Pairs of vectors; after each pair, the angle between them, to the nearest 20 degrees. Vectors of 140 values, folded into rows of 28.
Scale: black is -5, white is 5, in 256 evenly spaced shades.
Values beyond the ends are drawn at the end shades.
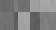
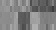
160 degrees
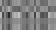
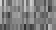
60 degrees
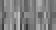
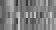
60 degrees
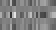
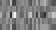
20 degrees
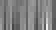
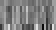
140 degrees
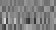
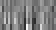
60 degrees
